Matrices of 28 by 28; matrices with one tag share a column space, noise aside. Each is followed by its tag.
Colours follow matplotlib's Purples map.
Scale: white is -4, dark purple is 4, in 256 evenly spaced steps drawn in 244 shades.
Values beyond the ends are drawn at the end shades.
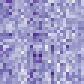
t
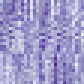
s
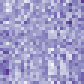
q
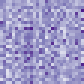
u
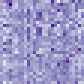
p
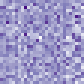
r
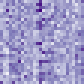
q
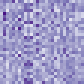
p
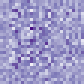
u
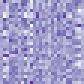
p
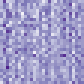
p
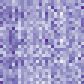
u
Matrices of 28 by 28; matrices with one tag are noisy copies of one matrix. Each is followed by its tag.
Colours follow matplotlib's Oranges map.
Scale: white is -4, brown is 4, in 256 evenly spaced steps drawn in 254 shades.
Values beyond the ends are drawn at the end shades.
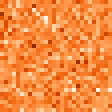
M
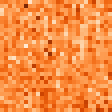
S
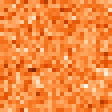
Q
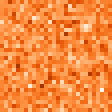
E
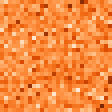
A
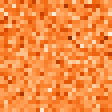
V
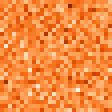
A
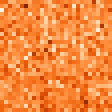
S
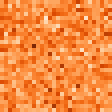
M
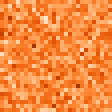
M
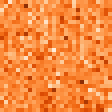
S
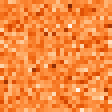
A
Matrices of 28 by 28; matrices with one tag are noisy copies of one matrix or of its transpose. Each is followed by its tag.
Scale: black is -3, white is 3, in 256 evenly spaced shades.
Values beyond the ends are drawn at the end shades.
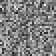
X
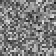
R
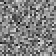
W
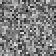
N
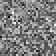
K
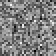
R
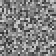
N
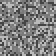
X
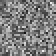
R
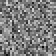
R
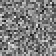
W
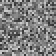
W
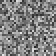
X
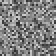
K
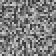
N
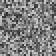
W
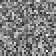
X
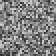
K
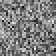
K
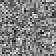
X
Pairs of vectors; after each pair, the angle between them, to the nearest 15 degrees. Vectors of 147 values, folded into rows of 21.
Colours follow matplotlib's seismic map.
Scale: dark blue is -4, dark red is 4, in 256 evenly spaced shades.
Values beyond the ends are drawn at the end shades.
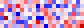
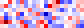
105 degrees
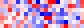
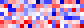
90 degrees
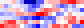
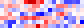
150 degrees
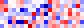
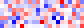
90 degrees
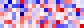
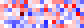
135 degrees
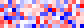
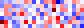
75 degrees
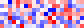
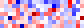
135 degrees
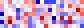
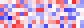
105 degrees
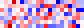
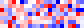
30 degrees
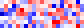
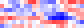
90 degrees
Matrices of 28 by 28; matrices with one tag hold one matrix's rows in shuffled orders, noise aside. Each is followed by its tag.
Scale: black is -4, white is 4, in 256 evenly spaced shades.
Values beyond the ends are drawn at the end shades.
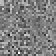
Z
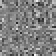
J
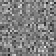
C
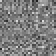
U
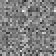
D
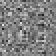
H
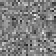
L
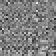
U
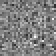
L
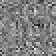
J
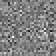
C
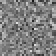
J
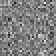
C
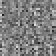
J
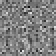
D
